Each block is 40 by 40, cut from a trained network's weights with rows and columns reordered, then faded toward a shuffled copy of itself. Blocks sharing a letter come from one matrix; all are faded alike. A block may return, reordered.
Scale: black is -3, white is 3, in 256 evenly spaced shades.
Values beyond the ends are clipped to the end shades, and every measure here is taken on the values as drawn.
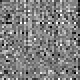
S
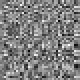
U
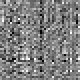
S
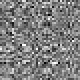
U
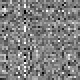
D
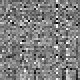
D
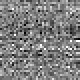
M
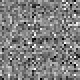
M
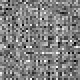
S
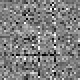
D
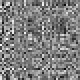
U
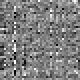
D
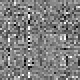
D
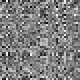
U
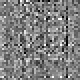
S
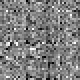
S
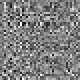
U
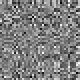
U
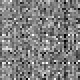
S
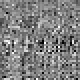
S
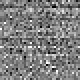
M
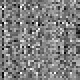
S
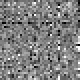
D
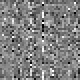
D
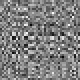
U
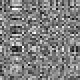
U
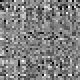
S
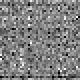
M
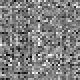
S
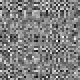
U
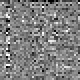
D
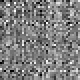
S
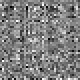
S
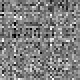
M
